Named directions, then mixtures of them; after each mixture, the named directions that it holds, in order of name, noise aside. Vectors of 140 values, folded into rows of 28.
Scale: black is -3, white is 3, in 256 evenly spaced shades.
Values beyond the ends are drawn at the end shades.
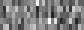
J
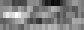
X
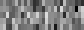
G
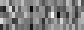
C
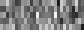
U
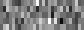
J, U.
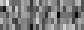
C, U.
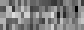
C, G, X.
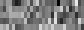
J, U, X.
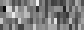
C, J, X.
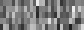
J, U.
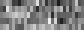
J, U, X.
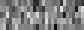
G.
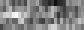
C, X.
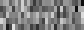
C, G.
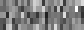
G.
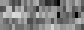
C, U, X.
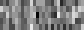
C, J, U.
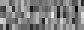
C, G.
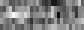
C, X.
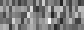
C, G, J.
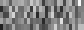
C, G, U.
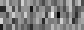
C.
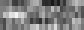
G, X.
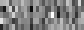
C.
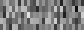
C, G, J.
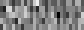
C, J, X.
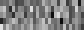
C, U.
